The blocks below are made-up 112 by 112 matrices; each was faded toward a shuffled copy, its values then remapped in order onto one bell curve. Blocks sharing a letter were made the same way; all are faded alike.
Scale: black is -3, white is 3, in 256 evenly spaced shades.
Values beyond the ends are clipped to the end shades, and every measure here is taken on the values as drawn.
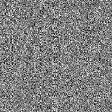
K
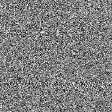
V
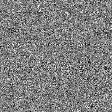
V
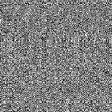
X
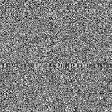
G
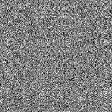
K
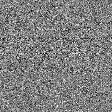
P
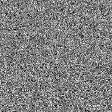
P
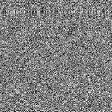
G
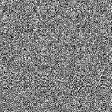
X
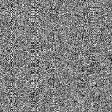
K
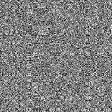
G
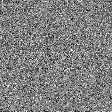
P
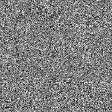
V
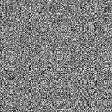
X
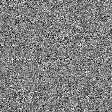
P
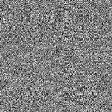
X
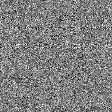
V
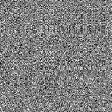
X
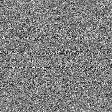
P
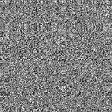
G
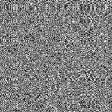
X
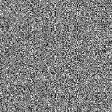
K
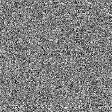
V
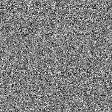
P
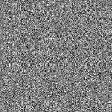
G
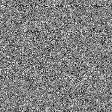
P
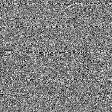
P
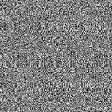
X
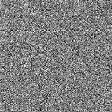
G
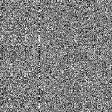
K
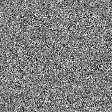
P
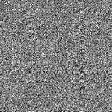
G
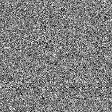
V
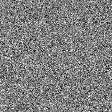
P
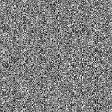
K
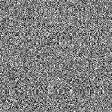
G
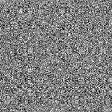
G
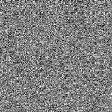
G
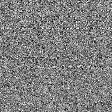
P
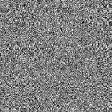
X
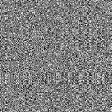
X
